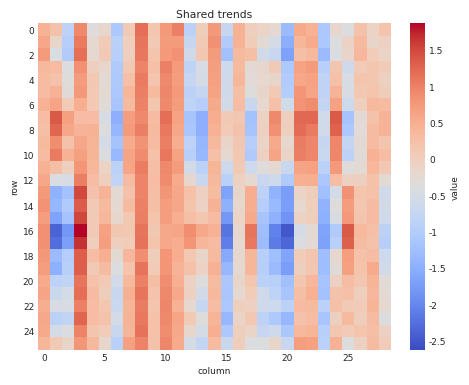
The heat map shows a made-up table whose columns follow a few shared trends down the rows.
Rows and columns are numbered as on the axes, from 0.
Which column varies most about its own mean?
1
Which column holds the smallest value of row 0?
20
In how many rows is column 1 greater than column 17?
11
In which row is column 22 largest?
7
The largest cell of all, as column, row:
3, 16
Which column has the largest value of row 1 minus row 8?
13
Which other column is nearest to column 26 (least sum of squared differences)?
5
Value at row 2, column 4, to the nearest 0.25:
-0.25
